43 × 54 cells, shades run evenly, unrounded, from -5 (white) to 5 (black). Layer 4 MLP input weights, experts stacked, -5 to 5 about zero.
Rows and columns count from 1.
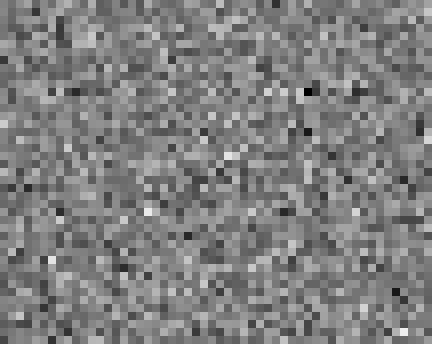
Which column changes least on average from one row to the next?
15
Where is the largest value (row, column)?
12, 39
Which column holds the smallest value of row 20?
29
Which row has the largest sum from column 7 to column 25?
30
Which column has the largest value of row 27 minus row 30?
36
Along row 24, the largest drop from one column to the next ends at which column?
26
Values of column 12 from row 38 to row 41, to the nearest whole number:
0 0 0 0
